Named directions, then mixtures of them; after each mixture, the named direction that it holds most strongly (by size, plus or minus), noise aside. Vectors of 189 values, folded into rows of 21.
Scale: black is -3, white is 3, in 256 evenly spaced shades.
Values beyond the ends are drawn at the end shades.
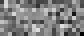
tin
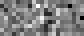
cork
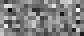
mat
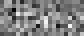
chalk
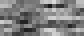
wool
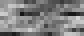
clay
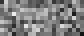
tin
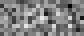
cork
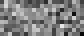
tin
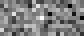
cork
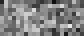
tin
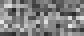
chalk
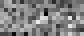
chalk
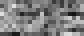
clay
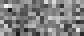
mat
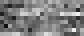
clay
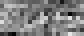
clay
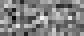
chalk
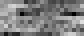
clay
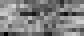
clay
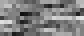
wool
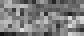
clay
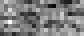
mat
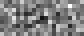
chalk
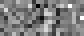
cork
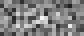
chalk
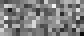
mat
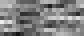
wool
